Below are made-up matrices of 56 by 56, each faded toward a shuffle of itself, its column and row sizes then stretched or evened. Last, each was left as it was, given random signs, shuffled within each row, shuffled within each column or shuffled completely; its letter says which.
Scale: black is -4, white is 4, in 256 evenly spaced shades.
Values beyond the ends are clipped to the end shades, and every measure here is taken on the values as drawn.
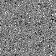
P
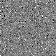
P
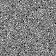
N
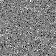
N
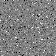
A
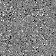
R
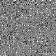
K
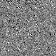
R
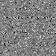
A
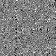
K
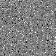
P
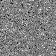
N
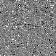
K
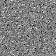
A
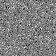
N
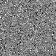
P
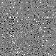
K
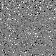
A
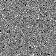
A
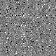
K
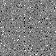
R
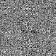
K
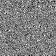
A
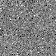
A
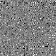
K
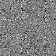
P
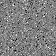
N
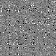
K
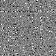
R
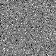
P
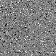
A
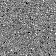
N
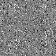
R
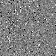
P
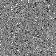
P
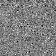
A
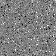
P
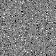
P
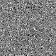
R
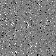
P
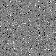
P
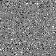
A
